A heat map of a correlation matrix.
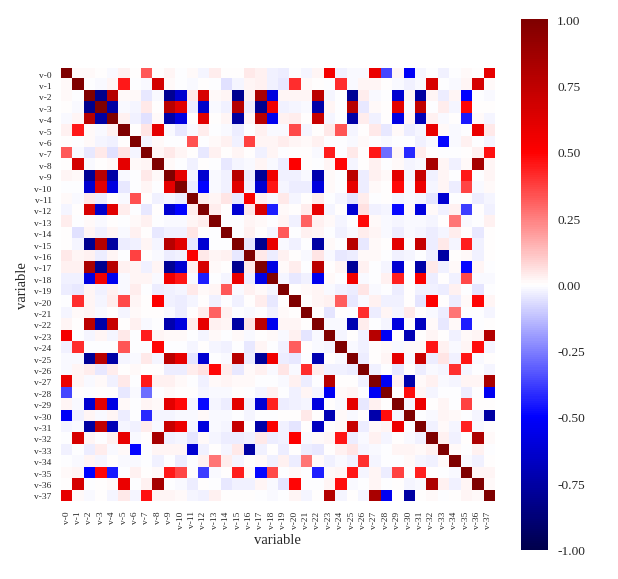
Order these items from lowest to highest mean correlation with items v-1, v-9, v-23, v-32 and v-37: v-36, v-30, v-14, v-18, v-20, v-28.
v-30, v-28, v-14, v-18, v-20, v-36
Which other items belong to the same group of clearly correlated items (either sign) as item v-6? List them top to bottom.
v-11, v-16, v-33
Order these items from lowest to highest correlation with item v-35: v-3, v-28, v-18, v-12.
v-12, v-28, v-18, v-3
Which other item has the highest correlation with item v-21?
v-26
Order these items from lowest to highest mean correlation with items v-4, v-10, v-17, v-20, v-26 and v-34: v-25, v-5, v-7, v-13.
v-25, v-7, v-5, v-13
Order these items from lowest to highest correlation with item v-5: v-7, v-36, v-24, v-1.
v-7, v-24, v-1, v-36
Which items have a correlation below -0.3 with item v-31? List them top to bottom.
v-2, v-4, v-12, v-17, v-22
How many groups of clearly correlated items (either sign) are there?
6
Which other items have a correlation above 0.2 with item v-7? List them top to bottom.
v-0, v-23, v-27, v-37
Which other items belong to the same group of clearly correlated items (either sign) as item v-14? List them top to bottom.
v-19
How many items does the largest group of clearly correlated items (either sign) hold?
14
